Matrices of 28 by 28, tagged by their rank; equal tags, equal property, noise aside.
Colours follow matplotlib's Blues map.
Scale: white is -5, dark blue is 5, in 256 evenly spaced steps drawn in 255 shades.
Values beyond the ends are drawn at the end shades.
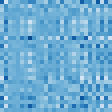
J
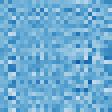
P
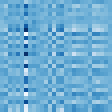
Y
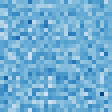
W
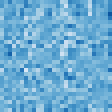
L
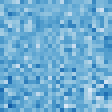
W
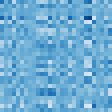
J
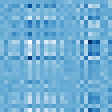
Y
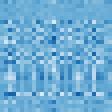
J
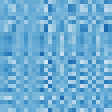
J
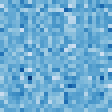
L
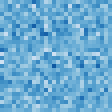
W
